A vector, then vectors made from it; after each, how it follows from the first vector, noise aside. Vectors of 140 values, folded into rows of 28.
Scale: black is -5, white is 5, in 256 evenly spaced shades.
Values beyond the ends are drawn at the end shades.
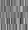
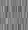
reversed, shrunk.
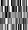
reversed, scaled up.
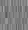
reversed, shrunk.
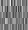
reversed.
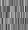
wrapped around.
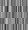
reversed.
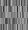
reversed, negated.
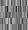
reversed.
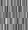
reversed.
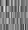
wrapped around.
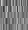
reversed, negated.
